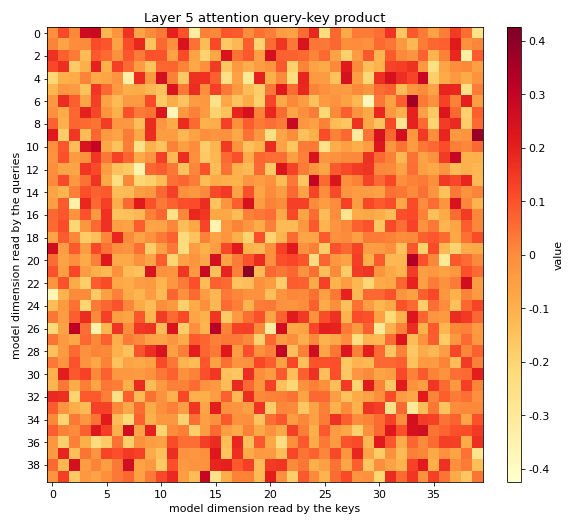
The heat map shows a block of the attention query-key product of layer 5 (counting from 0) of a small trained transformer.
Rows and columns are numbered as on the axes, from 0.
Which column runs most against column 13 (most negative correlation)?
7
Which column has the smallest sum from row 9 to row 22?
8
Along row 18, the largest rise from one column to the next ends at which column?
19
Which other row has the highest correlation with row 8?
2
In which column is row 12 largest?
21
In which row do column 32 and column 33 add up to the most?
6
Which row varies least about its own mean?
14
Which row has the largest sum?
15
